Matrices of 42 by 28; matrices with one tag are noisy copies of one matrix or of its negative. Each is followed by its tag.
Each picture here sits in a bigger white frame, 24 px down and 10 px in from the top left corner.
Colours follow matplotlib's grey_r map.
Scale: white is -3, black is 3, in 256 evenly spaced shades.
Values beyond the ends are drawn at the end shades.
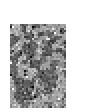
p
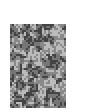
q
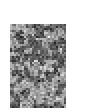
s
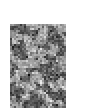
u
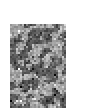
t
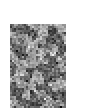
u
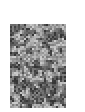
s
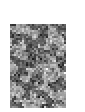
u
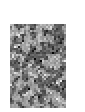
q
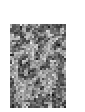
p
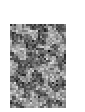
u
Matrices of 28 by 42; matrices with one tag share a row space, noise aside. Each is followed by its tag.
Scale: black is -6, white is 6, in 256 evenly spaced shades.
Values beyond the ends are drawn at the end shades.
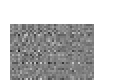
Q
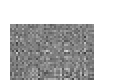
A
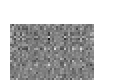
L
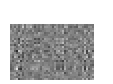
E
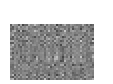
L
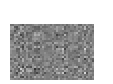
E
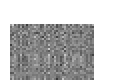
L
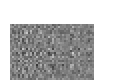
Q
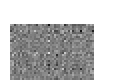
L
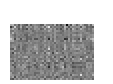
L
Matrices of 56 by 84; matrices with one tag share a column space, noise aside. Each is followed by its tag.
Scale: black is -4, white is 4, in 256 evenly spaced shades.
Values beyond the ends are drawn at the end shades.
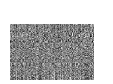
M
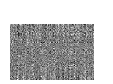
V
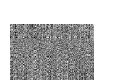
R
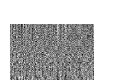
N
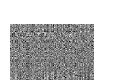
M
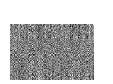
R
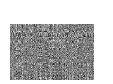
M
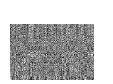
N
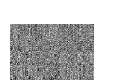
N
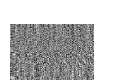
N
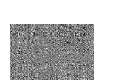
V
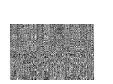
N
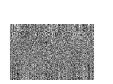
V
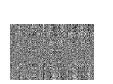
V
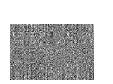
V
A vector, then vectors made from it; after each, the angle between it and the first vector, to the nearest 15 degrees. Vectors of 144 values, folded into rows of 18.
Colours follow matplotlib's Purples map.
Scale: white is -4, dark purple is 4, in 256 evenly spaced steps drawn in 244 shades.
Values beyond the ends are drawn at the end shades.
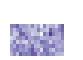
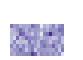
45 degrees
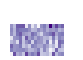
75 degrees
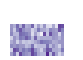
45 degrees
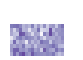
30 degrees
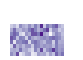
150 degrees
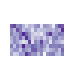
60 degrees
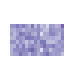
45 degrees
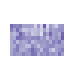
45 degrees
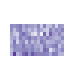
45 degrees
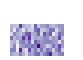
90 degrees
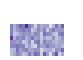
75 degrees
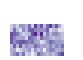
135 degrees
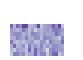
90 degrees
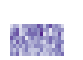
135 degrees
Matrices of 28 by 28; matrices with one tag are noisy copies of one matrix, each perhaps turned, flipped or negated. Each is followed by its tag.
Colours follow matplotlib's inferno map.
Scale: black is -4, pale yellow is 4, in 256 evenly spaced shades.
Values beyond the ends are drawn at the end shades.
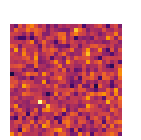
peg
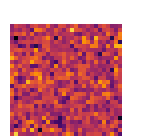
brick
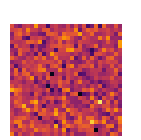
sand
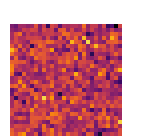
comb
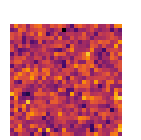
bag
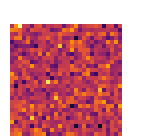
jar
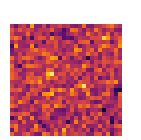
sand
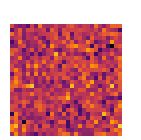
jar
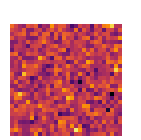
peg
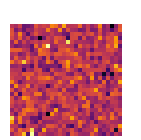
brick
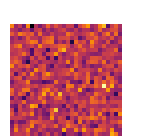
brick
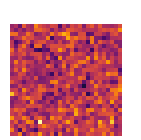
sand
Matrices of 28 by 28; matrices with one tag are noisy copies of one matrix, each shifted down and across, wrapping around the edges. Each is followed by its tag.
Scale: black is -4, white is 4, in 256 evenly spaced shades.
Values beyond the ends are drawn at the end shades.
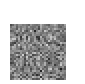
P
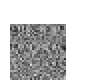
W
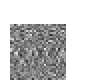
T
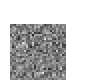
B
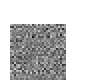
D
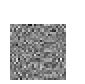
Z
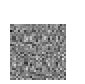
P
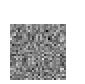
P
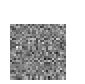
P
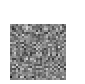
P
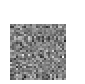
W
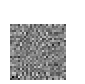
Z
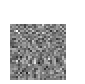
T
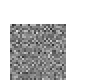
D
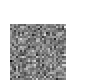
B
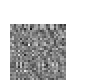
W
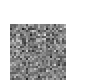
B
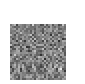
T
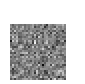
P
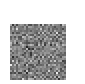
D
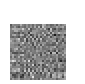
Z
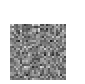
B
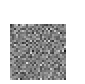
D
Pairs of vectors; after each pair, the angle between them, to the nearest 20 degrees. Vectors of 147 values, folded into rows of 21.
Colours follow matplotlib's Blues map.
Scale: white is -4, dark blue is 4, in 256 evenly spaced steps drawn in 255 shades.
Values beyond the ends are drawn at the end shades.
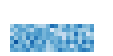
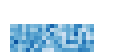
40 degrees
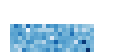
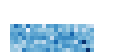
20 degrees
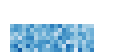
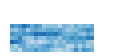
120 degrees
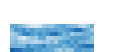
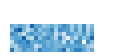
100 degrees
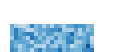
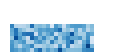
20 degrees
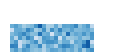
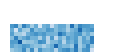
100 degrees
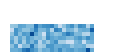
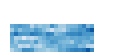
60 degrees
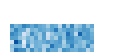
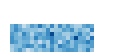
100 degrees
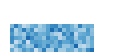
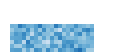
120 degrees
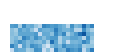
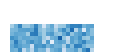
100 degrees
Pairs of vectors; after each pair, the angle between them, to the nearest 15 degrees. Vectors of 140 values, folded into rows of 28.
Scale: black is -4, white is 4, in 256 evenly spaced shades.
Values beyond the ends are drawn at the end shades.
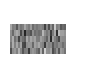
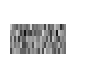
30 degrees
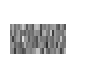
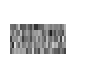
120 degrees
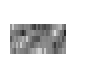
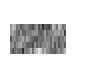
45 degrees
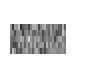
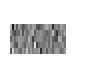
60 degrees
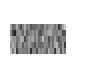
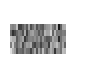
45 degrees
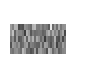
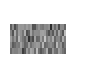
150 degrees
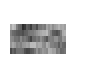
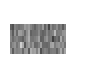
105 degrees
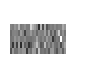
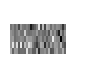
165 degrees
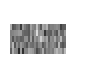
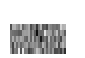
165 degrees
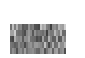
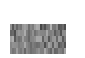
165 degrees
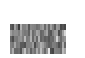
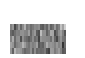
135 degrees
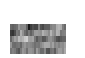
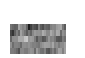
15 degrees
